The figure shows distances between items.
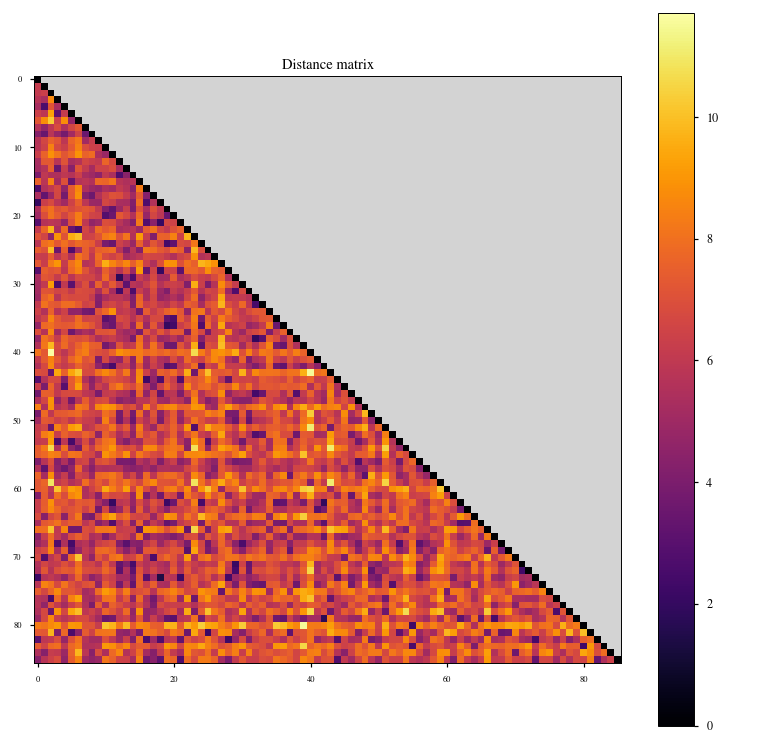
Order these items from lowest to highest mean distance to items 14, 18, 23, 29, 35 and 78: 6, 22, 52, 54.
52, 22, 6, 54
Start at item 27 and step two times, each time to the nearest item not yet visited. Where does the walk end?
60
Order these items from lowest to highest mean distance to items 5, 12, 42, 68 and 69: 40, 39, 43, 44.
39, 44, 40, 43
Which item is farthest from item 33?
27
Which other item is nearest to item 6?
22
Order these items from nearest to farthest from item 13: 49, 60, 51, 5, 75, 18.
5, 18, 49, 51, 75, 60
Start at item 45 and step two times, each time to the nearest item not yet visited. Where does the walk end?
1
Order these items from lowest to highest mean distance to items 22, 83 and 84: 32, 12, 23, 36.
32, 12, 36, 23
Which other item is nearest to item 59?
40
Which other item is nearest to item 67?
79
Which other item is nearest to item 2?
76
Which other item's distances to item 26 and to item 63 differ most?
41
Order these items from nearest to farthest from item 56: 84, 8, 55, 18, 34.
18, 8, 34, 84, 55
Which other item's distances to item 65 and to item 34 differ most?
11
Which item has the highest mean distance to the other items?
80
